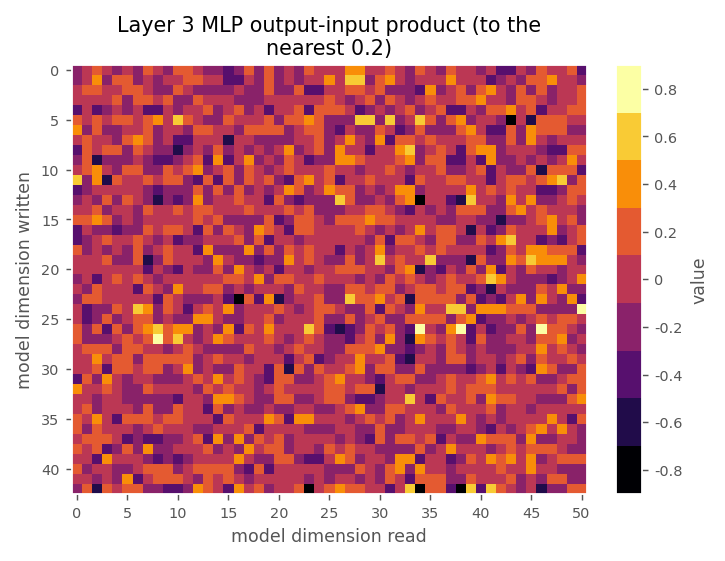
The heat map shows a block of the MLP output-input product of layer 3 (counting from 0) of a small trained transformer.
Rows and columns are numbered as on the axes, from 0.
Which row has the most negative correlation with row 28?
33
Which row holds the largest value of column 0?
11
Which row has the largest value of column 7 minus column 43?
5
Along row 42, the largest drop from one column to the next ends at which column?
34
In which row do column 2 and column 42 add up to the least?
9
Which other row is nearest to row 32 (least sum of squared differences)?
3
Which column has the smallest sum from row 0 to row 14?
8
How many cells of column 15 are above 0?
13
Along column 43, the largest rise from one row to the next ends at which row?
6
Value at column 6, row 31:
0
